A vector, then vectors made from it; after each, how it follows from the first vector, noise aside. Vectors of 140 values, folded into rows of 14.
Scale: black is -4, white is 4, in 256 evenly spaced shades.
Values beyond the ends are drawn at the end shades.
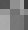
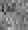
wrapped around, partly zeroed.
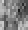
reversed, negated.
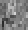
wrapped around, partly zeroed.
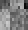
copied.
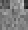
partly zeroed.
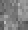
reversed, shrunk.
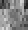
copied.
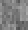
wrapped around, shrunk.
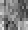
reversed, negated.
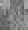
negated, shrunk.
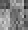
copied.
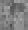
wrapped around, shrunk.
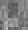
wrapped around, negated, shrunk.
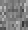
wrapped around, partly zeroed.
